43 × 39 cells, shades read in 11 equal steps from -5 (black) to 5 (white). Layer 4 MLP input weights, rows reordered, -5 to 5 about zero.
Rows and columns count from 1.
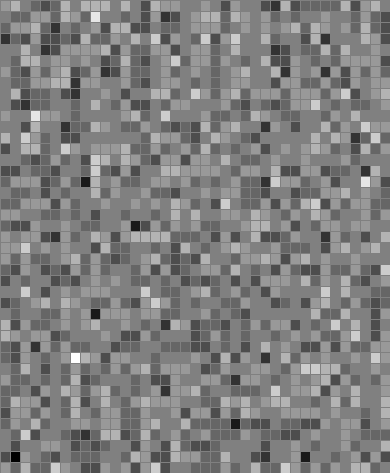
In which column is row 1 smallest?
28
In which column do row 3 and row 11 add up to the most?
4
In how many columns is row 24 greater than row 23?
11
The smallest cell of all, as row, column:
42, 2
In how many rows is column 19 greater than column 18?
16
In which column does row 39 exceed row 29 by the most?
10
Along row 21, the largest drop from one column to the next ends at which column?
14
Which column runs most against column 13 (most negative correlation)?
15
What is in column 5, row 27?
-2
